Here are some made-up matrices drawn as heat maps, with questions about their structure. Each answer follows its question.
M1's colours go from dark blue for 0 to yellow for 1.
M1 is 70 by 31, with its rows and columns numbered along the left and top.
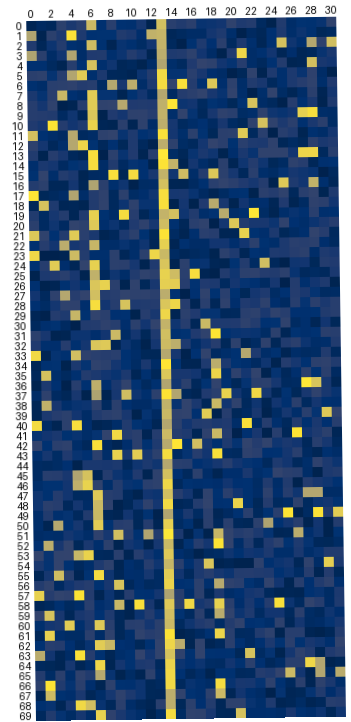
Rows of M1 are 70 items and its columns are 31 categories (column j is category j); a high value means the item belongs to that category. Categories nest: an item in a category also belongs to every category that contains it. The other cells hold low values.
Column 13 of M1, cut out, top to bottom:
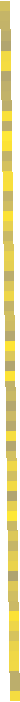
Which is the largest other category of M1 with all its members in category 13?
6
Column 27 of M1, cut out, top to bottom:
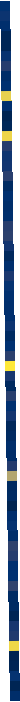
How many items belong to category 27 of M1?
5
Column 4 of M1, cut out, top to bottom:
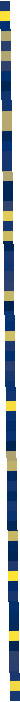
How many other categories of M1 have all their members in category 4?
4
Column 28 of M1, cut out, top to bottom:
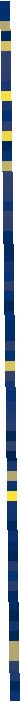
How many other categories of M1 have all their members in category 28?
3
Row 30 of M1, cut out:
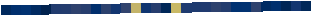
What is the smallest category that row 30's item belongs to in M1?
17
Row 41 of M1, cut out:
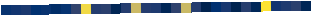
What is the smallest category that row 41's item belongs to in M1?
26
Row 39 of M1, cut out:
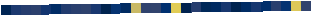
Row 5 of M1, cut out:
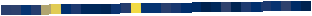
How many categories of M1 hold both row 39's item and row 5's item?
1
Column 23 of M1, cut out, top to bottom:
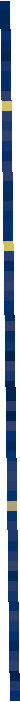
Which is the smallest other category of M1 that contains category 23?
2
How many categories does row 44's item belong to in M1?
1
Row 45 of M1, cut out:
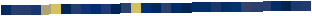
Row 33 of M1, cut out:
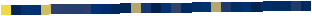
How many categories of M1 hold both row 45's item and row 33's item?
2
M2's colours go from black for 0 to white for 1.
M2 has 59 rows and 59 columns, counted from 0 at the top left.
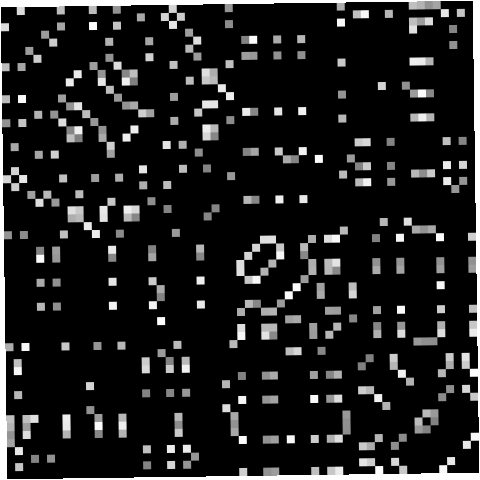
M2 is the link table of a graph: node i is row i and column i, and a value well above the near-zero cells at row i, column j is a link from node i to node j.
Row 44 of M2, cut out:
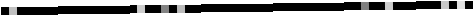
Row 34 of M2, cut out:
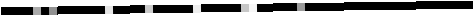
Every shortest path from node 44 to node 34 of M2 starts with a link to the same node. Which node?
node 17
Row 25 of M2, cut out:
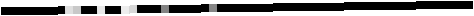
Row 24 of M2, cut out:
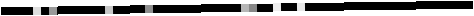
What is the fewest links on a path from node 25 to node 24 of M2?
4
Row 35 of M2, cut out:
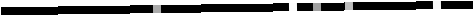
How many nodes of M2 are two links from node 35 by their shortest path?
10
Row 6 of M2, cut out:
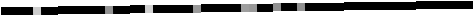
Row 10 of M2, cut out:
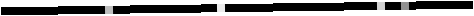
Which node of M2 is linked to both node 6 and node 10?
node 13
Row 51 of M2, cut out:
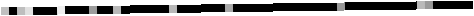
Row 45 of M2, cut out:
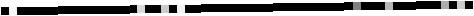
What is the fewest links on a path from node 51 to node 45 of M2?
6
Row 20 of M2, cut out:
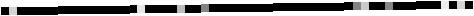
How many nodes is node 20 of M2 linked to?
9
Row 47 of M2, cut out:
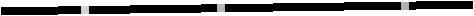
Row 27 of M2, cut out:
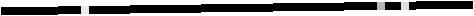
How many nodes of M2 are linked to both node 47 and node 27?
2
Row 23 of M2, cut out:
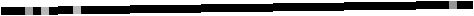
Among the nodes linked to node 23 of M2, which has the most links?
node 9
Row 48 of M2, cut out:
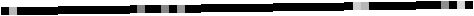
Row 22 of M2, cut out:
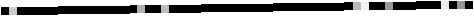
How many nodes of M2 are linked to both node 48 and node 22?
7
